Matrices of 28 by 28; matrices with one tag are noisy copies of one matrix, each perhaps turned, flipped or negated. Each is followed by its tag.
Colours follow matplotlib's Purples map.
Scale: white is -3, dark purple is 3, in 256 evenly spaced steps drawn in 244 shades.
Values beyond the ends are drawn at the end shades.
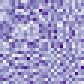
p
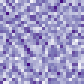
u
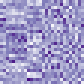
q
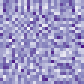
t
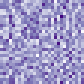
p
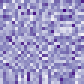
t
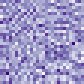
p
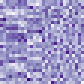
q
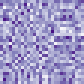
t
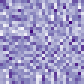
t
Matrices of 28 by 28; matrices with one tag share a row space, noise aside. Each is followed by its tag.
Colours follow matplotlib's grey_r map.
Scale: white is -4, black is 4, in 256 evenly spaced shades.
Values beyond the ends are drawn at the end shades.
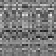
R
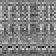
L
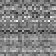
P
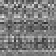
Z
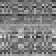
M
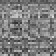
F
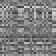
M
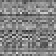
R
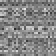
Z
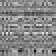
M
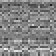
F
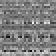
P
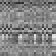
M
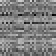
M
